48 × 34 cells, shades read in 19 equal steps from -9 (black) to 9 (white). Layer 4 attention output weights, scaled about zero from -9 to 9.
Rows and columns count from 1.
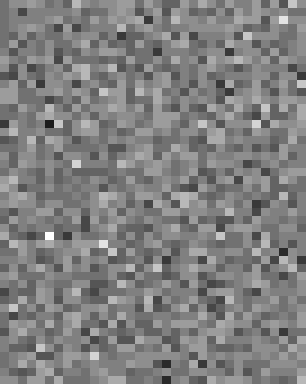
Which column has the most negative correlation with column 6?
29
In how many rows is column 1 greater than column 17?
18
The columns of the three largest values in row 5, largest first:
28, 19, 21
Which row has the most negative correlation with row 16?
30
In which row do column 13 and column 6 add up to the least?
16
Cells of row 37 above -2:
25
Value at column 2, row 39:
5
